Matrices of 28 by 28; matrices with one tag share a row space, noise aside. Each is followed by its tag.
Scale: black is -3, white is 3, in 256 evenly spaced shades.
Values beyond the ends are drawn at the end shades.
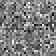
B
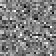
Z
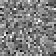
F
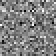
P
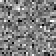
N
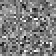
Z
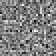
Z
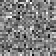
N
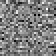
F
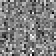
P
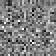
N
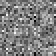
F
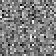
P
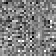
N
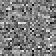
N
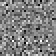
B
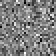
B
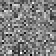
N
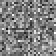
F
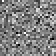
B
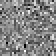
B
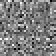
N
